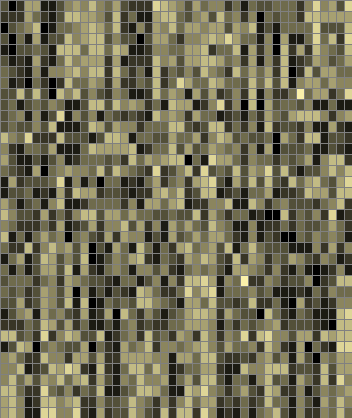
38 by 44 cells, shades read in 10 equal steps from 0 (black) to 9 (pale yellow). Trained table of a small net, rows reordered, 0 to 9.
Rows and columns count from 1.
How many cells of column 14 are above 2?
25
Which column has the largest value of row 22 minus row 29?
1
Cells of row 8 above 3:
30
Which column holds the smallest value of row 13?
35
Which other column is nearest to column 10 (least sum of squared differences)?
41
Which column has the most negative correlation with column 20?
6
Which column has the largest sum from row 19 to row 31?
27
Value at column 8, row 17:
8
